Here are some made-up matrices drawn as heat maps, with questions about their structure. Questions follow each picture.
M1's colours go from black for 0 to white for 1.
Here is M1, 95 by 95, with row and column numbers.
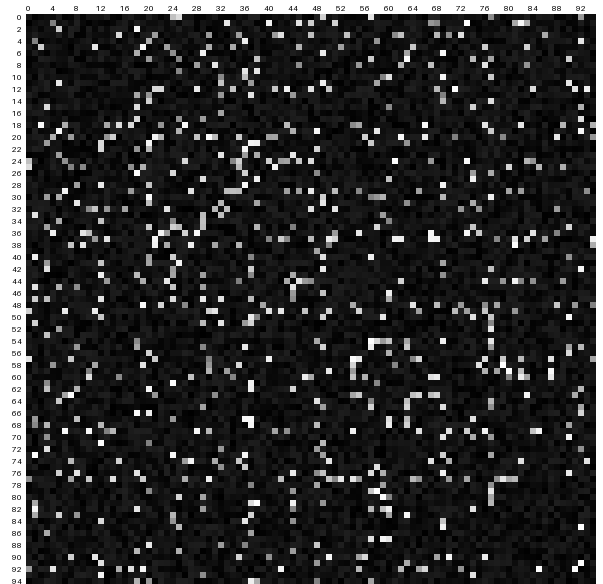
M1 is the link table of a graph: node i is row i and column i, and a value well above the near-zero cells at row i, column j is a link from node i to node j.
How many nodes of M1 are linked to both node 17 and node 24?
0
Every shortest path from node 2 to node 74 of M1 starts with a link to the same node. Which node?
node 18
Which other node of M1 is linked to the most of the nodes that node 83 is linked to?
node 67
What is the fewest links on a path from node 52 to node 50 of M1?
2
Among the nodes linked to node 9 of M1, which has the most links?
node 36
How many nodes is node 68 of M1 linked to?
8
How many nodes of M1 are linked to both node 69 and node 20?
5
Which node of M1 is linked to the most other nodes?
node 77
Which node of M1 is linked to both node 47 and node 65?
node 29
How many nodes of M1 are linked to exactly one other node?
3
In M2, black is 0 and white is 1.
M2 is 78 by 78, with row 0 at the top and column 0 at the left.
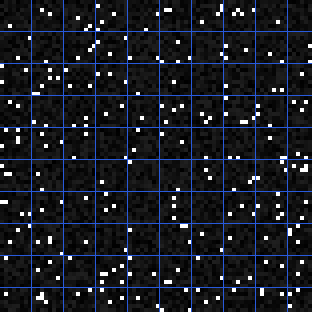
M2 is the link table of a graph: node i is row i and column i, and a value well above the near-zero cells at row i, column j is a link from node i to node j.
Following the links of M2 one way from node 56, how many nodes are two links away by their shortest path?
10
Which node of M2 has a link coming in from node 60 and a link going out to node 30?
node 74
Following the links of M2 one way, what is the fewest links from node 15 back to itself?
3
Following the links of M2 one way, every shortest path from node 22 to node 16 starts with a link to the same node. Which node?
node 68
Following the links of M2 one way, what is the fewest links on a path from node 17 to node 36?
7
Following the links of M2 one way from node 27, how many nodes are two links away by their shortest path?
5
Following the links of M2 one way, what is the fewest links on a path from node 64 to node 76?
5
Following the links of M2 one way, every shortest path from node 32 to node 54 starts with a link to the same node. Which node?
node 1
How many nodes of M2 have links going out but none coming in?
7
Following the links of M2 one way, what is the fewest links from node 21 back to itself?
3
